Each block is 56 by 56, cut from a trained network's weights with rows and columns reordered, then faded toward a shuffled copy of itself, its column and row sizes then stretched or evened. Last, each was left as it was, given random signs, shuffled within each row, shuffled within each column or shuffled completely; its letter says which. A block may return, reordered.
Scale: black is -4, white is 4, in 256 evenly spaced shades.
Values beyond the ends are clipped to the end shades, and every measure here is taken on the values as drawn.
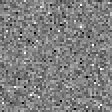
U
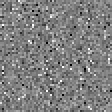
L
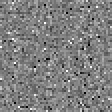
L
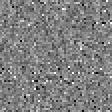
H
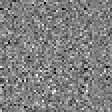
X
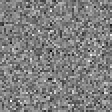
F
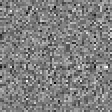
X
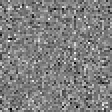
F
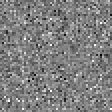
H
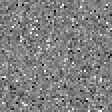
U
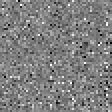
F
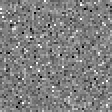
U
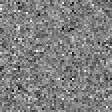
F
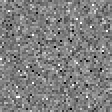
U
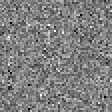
L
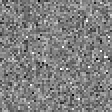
U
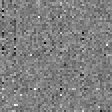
F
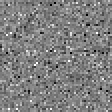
H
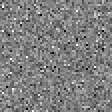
L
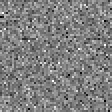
U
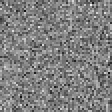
U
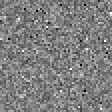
U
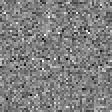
H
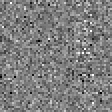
F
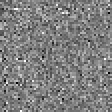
F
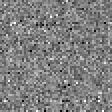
H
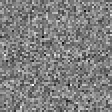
F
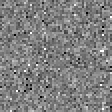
L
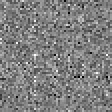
F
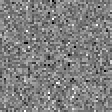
L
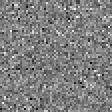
H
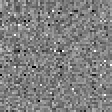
X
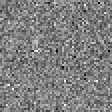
F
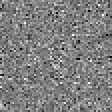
X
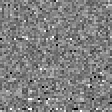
H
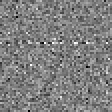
F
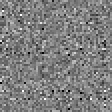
F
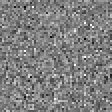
F
